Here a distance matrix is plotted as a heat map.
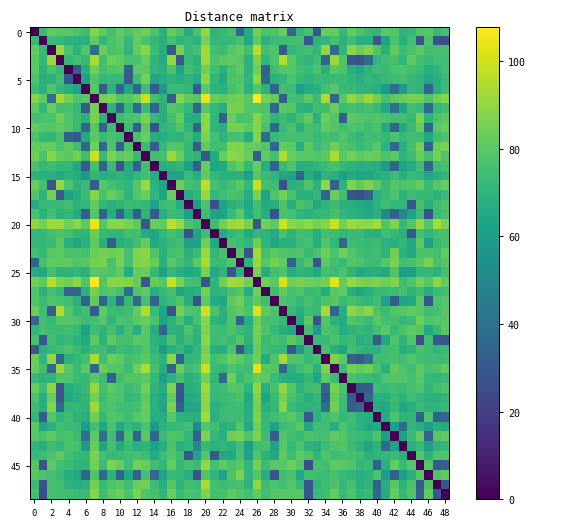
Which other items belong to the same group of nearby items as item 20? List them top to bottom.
13, 26
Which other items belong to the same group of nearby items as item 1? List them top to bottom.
32, 40, 45, 47, 48
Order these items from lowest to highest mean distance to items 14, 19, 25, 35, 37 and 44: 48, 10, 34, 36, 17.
10, 17, 34, 36, 48
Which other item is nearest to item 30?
33
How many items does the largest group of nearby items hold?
9
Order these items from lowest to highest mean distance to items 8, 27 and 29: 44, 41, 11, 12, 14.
14, 11, 12, 41, 44
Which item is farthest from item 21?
7
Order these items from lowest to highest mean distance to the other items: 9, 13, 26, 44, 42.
42, 44, 9, 13, 26
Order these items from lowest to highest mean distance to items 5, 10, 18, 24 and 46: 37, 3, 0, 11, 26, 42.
42, 11, 0, 37, 3, 26
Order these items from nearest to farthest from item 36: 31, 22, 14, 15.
22, 15, 31, 14
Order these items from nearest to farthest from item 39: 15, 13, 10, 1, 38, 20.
38, 15, 1, 10, 13, 20
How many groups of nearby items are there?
12
